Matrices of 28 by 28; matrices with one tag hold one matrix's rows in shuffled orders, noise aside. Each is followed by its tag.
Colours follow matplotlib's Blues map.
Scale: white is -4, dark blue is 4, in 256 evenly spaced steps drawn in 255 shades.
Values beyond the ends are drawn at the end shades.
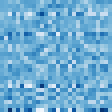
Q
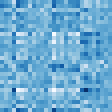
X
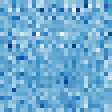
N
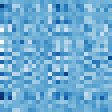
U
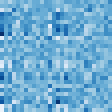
U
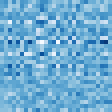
Q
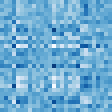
X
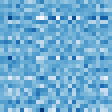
Q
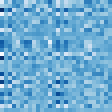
U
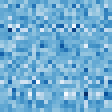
N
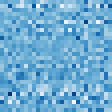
N
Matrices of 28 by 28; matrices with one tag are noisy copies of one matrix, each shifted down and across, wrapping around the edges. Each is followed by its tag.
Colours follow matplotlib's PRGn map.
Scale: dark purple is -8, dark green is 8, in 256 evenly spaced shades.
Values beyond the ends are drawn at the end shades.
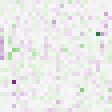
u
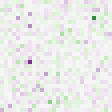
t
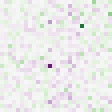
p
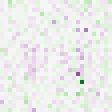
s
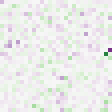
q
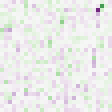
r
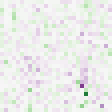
s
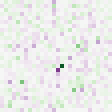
r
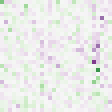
s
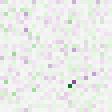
q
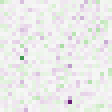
t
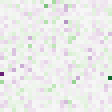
q
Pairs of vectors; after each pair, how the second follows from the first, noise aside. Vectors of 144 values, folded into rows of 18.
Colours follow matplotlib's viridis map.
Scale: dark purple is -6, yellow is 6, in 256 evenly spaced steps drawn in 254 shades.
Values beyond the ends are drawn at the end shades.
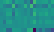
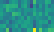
sign-scrambled.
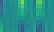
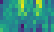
scaled up.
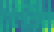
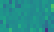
negated, partly zeroed.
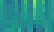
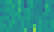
negated, partly zeroed.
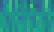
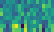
reversed, negated, scaled up.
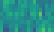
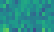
sign-scrambled.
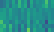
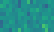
negated, partly zeroed.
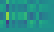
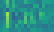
sign-scrambled.
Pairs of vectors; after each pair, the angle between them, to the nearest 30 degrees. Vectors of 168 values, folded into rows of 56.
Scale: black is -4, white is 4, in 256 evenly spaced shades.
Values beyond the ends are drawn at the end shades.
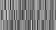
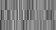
90 degrees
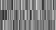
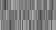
90 degrees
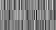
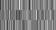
120 degrees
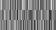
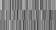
30 degrees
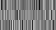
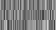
90 degrees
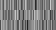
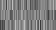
90 degrees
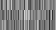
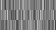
90 degrees
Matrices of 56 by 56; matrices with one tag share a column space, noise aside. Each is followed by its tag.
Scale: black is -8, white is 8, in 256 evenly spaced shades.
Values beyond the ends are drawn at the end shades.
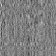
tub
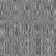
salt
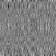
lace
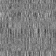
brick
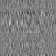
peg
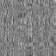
tub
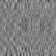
lace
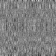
lace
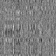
salt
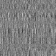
brick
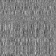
salt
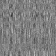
brick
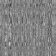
tub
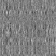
salt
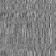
brick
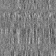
brick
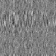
peg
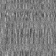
brick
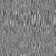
peg
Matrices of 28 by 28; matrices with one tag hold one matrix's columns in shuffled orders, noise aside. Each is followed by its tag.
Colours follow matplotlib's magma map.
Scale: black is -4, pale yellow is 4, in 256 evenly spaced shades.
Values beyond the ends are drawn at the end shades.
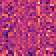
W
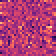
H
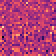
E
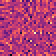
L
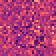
H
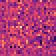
H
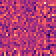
W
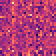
W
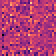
W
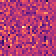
H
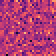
L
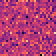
L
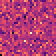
L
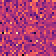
L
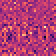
E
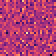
L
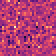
H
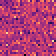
L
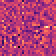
H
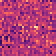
H
